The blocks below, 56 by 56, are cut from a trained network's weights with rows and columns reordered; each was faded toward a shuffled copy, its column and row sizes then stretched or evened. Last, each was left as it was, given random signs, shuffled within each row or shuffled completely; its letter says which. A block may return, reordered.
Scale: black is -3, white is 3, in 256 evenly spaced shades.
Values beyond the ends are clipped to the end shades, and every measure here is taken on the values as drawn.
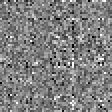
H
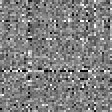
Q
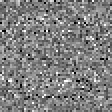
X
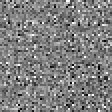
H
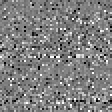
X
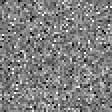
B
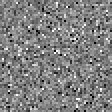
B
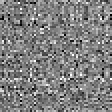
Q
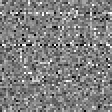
X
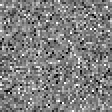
B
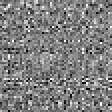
Q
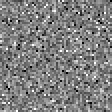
B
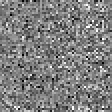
H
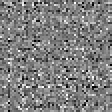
H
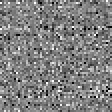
H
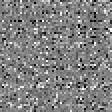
H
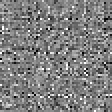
Q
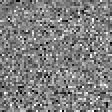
X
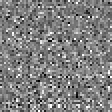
Q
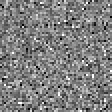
B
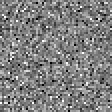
B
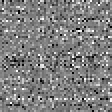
Q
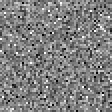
B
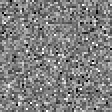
B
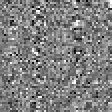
Q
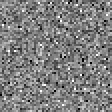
B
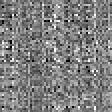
Q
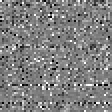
H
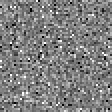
B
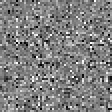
H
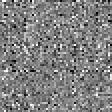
H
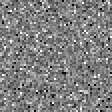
B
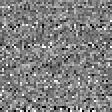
X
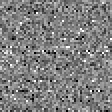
X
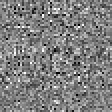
Q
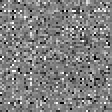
Q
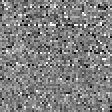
X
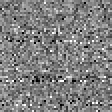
X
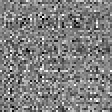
Q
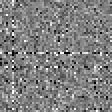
H
